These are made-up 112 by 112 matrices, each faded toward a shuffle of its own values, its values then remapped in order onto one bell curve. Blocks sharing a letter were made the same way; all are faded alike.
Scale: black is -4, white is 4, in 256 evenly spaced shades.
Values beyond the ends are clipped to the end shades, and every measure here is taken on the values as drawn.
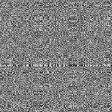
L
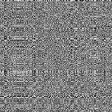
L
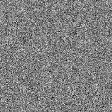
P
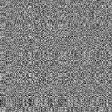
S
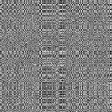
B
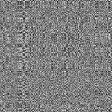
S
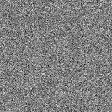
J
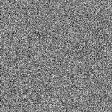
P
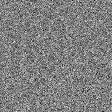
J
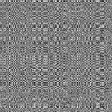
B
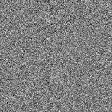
P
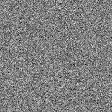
J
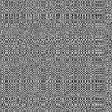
B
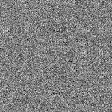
P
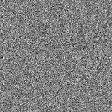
P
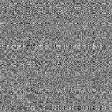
L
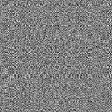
S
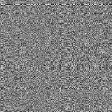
L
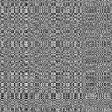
B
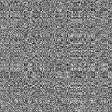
S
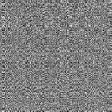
S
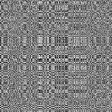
B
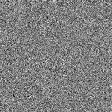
P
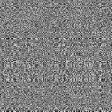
L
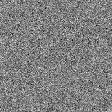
J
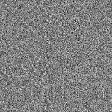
P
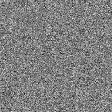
J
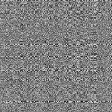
L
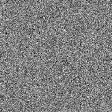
J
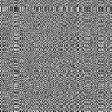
B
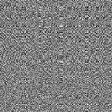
S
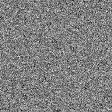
J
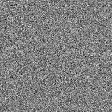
J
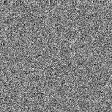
J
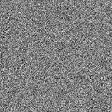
P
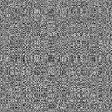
S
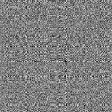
L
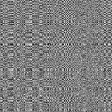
B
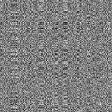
S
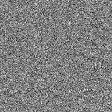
P
